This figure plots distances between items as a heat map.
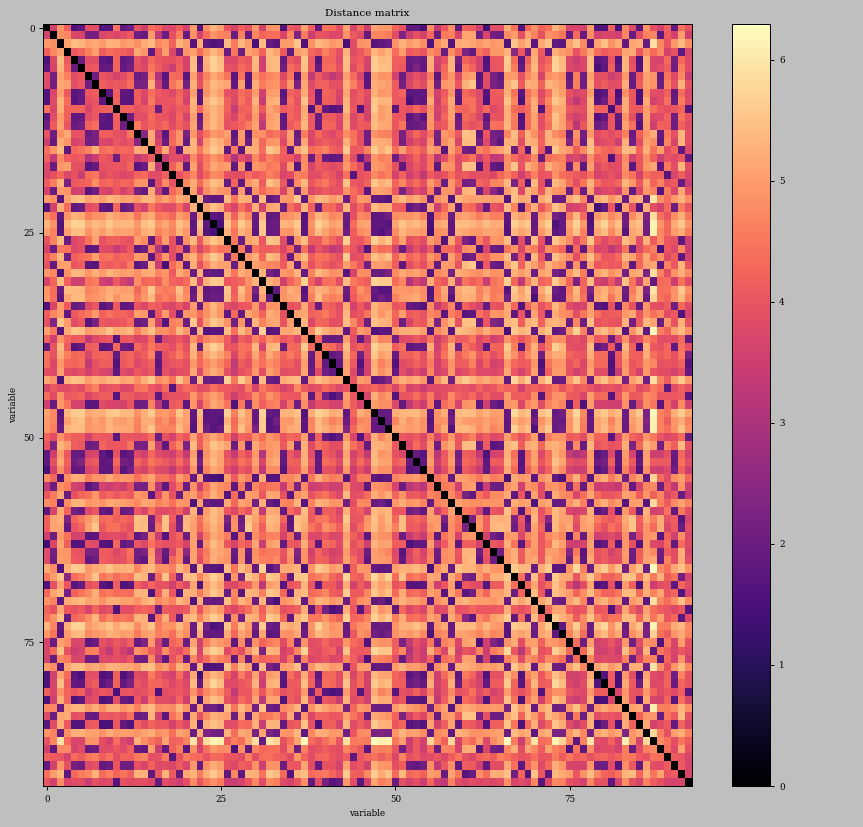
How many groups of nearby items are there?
7
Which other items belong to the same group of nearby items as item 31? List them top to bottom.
76, 87
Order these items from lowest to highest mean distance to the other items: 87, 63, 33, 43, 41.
63, 41, 33, 43, 87
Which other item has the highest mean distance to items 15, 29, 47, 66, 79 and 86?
87
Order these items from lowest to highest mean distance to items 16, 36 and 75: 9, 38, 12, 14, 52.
14, 38, 52, 9, 12
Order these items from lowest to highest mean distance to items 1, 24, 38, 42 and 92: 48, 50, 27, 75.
50, 27, 75, 48
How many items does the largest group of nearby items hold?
22
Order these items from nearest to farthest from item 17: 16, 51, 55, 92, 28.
51, 16, 92, 55, 28
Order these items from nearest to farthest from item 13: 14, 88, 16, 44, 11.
88, 14, 16, 11, 44
